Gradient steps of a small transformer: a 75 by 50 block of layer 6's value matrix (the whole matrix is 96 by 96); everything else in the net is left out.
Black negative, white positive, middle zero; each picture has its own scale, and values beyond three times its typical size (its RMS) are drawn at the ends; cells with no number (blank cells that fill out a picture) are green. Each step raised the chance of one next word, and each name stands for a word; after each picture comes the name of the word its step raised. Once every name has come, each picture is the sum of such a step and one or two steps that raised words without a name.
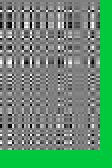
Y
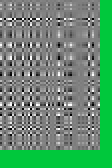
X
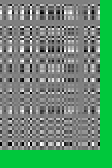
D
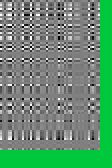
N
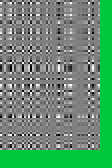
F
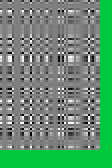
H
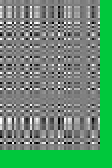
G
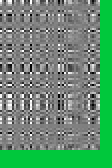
F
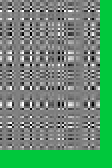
X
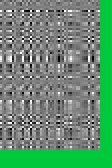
H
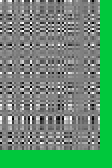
G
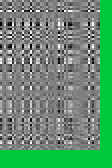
Y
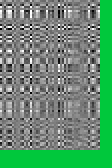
D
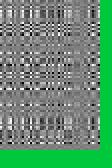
G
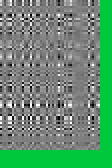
X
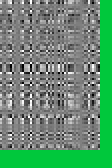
F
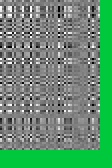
N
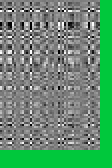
Y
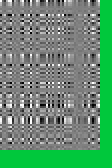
X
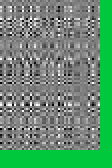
X
